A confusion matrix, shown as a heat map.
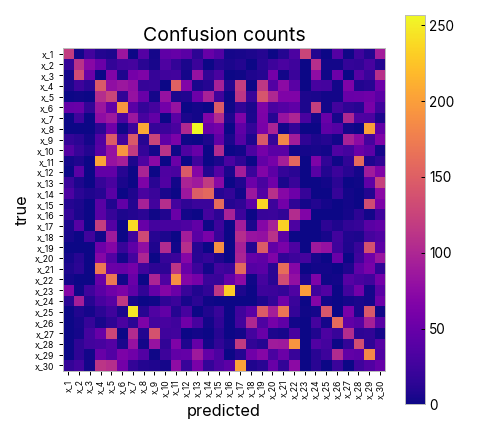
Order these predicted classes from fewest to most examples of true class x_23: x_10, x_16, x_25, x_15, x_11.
x_25, x_11, x_10, x_15, x_16
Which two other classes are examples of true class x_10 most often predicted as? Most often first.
x_6, x_7
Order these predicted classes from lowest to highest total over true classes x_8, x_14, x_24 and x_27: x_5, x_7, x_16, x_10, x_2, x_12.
x_16, x_10, x_2, x_7, x_12, x_5
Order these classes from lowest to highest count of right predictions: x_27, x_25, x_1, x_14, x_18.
x_18, x_27, x_1, x_25, x_14
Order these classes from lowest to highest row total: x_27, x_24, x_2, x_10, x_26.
x_24, x_2, x_27, x_26, x_10
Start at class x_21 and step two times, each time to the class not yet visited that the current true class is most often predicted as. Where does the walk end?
x_11
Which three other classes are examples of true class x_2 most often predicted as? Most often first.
x_24, x_3, x_4
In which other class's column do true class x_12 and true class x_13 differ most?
x_14
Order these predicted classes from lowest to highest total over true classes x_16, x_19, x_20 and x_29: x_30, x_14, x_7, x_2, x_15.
x_2, x_14, x_7, x_30, x_15
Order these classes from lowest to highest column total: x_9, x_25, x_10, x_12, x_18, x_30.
x_25, x_18, x_9, x_10, x_12, x_30
